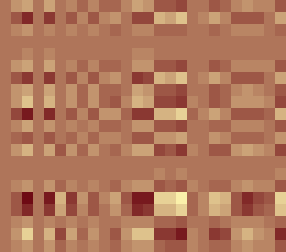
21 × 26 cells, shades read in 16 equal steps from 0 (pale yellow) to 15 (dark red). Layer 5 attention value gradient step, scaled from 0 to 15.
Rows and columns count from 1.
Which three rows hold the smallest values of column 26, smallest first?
17, 18, 10
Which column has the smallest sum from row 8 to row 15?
3
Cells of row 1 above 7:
14
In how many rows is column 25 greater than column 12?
2
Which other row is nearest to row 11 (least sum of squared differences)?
6
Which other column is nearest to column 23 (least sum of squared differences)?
7
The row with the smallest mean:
9
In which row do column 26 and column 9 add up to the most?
20
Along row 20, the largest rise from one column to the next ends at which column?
15
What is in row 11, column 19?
8
